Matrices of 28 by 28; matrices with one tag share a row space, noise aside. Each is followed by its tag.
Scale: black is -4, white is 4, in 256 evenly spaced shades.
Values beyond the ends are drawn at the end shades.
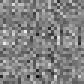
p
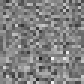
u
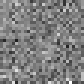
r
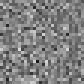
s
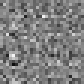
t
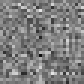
u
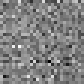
p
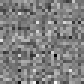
p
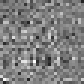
p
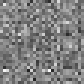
p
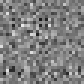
s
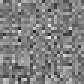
p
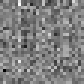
p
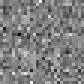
p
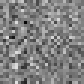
t
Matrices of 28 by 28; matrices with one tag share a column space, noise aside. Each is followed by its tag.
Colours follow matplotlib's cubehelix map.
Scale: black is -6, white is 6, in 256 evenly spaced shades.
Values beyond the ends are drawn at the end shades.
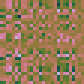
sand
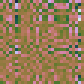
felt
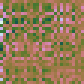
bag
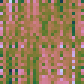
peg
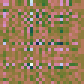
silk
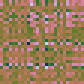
silk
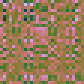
felt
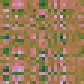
sand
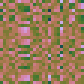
felt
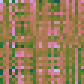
peg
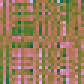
peg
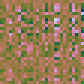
bag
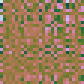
felt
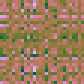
sand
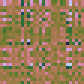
silk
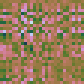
bag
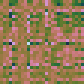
silk
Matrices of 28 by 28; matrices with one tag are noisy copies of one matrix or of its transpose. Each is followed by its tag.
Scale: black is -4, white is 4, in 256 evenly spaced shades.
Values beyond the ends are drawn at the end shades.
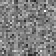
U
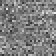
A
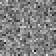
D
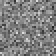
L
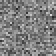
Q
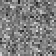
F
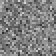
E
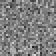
A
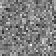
E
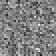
F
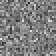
D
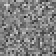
L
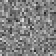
D
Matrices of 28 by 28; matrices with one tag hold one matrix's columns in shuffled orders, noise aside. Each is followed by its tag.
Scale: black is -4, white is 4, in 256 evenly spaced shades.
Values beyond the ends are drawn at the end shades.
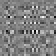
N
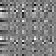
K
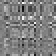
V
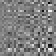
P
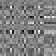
N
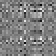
K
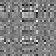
K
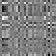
V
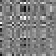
V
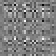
K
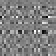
N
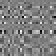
N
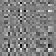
P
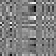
V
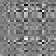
K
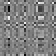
V
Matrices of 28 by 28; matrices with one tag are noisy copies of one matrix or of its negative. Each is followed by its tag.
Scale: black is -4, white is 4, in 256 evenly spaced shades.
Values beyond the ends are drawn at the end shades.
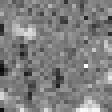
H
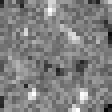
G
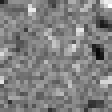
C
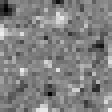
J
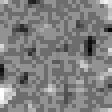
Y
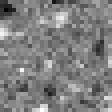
J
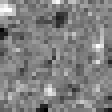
J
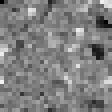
C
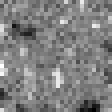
H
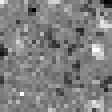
C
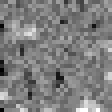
H
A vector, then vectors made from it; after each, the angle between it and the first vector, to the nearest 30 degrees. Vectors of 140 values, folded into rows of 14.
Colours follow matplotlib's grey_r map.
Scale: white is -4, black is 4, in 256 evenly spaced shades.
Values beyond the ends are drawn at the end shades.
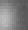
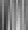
120 degrees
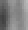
150 degrees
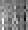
60 degrees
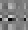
90 degrees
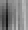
150 degrees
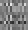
90 degrees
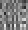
90 degrees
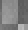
60 degrees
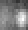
90 degrees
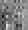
120 degrees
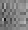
120 degrees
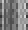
120 degrees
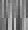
90 degrees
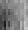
150 degrees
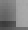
150 degrees
